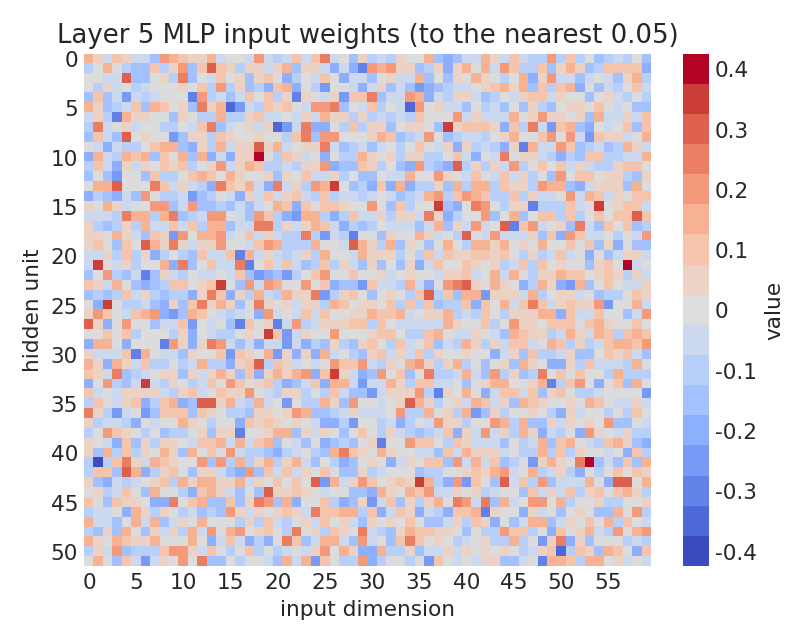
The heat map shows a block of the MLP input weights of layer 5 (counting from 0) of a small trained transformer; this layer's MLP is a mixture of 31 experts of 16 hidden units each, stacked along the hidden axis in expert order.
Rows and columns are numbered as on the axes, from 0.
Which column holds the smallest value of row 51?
48
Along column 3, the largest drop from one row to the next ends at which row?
14
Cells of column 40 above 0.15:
4
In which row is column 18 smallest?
22
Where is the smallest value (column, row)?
1, 41
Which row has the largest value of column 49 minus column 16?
27
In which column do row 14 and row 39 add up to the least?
3
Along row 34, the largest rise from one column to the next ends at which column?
38
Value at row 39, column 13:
0.1
